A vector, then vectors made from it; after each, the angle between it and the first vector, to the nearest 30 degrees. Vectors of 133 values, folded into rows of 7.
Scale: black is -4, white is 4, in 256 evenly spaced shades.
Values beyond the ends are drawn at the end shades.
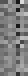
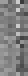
150 degrees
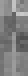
90 degrees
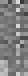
150 degrees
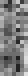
120 degrees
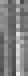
120 degrees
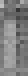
60 degrees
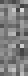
60 degrees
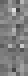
60 degrees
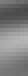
90 degrees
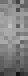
60 degrees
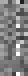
150 degrees
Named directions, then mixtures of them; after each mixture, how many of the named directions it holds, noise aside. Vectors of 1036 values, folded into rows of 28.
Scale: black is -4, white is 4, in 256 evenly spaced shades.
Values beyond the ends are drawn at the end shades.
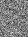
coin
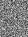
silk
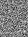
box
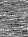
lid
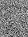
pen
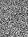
one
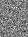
three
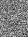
four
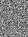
two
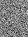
one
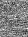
three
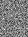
three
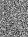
two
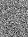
one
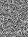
one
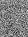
one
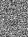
four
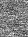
three
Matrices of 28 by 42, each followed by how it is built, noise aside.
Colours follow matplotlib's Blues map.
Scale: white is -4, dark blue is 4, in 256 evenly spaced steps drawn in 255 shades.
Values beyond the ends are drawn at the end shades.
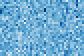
uneven columns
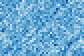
Hankel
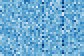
uneven columns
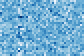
uneven columns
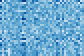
low rank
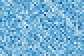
Toeplitz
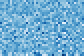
low rank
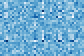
low rank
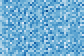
repeating rows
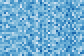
repeating rows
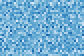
repeating columns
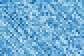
Toeplitz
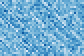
Toeplitz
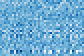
low rank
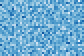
repeating rows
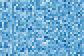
repeating rows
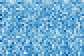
repeating columns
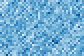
Hankel
